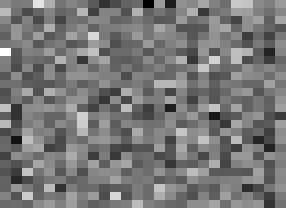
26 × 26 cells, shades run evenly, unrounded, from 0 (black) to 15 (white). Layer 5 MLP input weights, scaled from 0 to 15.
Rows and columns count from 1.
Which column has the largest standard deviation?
1
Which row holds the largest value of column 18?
22
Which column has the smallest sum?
25
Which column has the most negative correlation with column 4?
14
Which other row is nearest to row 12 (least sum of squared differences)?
20
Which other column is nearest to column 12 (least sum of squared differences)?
6
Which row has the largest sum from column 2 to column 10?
5
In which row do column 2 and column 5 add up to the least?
18
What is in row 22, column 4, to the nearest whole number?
7
